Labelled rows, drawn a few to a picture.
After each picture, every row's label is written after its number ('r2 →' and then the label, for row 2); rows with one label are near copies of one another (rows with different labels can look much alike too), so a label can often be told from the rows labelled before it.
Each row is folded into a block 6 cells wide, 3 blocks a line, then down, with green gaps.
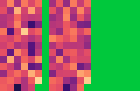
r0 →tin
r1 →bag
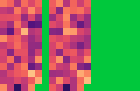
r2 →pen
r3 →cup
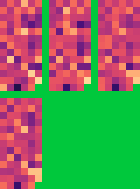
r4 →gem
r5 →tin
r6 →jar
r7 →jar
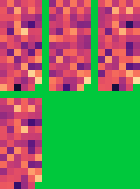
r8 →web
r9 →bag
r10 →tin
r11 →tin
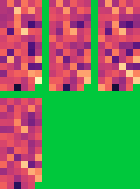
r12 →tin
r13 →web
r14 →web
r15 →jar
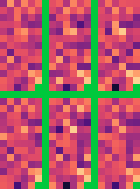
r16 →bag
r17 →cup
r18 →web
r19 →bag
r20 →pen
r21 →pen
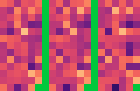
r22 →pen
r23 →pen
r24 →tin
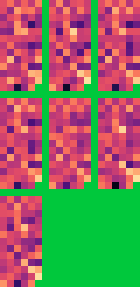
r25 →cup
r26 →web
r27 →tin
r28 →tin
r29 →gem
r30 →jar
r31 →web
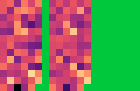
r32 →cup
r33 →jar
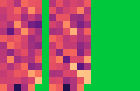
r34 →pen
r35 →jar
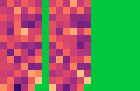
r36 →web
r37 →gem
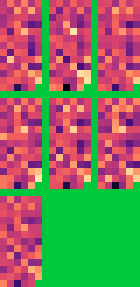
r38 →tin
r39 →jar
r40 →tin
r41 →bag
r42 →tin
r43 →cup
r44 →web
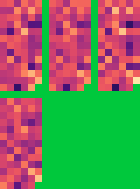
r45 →pen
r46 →pen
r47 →tin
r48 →web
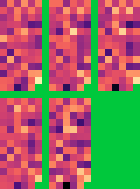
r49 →bag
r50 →pen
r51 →tin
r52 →tin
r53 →cup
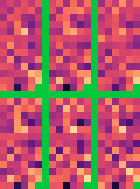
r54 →jar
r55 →cup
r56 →bag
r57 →cup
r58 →tin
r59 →web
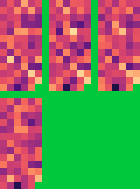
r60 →gem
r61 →web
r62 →jar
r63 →cup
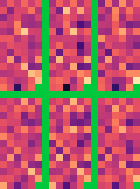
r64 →jar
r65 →tin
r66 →bag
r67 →gem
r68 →gem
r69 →tin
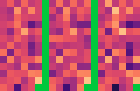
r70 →tin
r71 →bag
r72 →tin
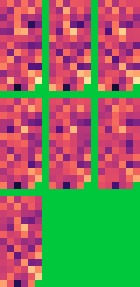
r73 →cup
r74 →web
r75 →web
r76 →pen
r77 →pen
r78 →tin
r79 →web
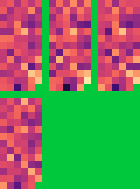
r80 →jar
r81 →bag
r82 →web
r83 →gem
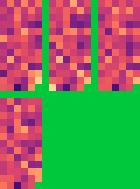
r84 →bag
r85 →gem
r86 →tin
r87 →web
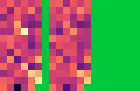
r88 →jar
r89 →pen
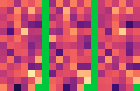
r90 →pen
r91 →bag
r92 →tin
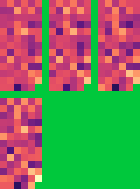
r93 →tin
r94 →tin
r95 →web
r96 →bag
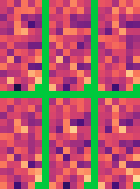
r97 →cup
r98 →gem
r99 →pen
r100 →jar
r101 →web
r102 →web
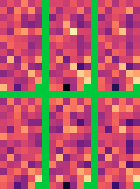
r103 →gem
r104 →jar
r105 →jar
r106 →bag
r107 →cup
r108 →tin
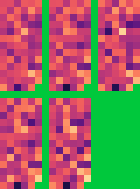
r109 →pen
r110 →cup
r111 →pen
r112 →cup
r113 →web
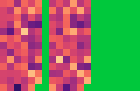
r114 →pen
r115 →gem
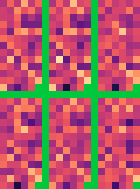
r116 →gem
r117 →gem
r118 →jar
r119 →cup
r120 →gem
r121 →tin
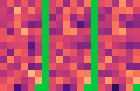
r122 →tin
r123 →cup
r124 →cup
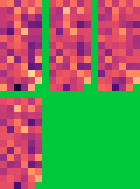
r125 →pen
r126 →tin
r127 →bag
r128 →tin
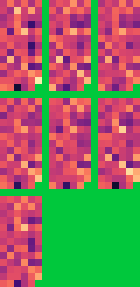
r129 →tin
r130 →gem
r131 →gem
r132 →jar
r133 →pen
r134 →jar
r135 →tin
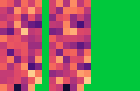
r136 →pen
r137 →cup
